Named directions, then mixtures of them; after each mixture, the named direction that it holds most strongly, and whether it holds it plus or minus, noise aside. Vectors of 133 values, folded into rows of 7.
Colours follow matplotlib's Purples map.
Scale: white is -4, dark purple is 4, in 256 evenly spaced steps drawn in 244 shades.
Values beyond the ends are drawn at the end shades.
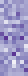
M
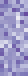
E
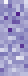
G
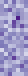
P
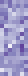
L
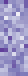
G, minus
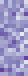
L, minus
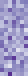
P, plus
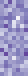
P, minus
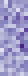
L, plus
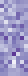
M, plus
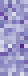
L, plus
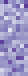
G, minus
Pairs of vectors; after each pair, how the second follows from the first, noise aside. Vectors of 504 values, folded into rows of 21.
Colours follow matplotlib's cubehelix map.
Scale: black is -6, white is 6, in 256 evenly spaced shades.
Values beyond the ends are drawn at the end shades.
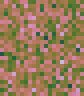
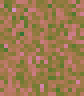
reversed, negated, shrunk.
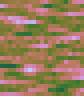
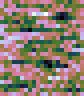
wrapped around, negated, scaled up.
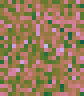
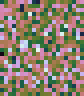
reversed, scaled up.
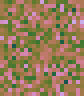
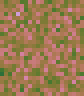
reversed, negated, shrunk.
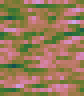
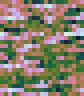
negated, scaled up.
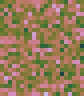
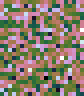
wrapped around, negated, scaled up.
